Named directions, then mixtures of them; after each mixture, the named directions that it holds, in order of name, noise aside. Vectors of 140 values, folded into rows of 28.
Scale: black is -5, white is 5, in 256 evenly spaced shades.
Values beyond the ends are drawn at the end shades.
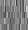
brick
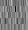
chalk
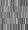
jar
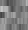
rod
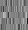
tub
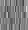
brick, chalk.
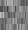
chalk, jar, rod.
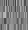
brick, chalk, tub.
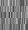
brick, jar.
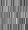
jar.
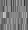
brick, jar, tub.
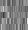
rod, tub.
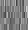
brick.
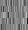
tub.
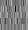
chalk.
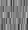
jar, tub.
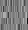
tub.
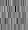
chalk.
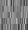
jar, tub.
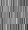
jar.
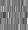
tub.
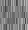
brick, jar.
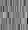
tub.
